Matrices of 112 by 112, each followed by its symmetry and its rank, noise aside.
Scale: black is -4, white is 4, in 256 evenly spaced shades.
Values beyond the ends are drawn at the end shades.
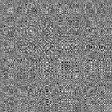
symmetric, rank six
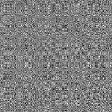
antisymmetric, rank six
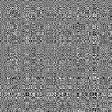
no symmetry, rank six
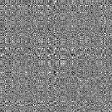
symmetric, rank six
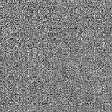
antisymmetric, rank twelve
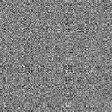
no symmetry, rank eight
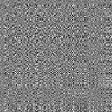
antisymmetric, rank six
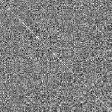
symmetric, rank twelve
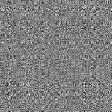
antisymmetric, rank eight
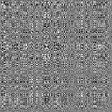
antisymmetric, rank six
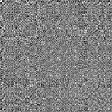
symmetric, rank twelve
